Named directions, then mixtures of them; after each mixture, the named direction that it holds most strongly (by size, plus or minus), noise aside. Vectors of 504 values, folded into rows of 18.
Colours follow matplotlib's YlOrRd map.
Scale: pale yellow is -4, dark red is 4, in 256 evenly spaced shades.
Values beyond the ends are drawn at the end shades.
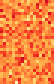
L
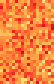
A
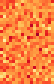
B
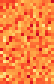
B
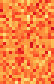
L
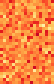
B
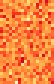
L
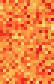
A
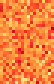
A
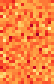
B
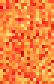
A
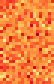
B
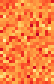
B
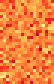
B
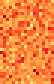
B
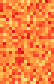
L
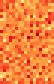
B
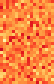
B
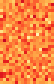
B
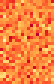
B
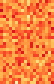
L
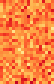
A
